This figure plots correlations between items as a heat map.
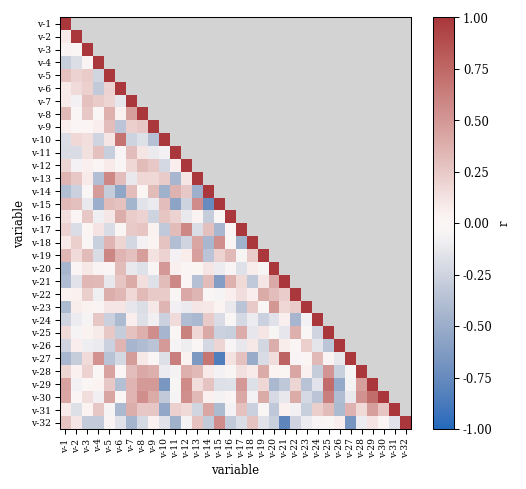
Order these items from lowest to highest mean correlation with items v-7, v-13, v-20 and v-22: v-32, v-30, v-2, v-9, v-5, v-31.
v-32, v-31, v-2, v-9, v-30, v-5
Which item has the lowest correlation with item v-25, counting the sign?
v-10
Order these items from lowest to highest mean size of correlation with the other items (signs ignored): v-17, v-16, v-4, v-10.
v-16, v-4, v-17, v-10
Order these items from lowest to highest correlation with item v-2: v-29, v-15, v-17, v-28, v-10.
v-17, v-29, v-28, v-10, v-15
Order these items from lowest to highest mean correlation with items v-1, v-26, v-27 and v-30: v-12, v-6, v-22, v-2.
v-2, v-6, v-22, v-12
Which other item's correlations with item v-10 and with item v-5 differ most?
v-29
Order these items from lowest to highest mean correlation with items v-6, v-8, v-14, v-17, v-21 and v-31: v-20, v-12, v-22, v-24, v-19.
v-24, v-20, v-19, v-22, v-12
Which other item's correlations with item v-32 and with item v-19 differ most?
v-21
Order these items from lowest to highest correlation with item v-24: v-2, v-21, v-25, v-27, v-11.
v-25, v-2, v-21, v-11, v-27
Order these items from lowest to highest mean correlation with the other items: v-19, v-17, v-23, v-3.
v-23, v-17, v-3, v-19
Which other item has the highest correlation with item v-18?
v-15
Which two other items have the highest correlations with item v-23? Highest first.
v-20, v-10
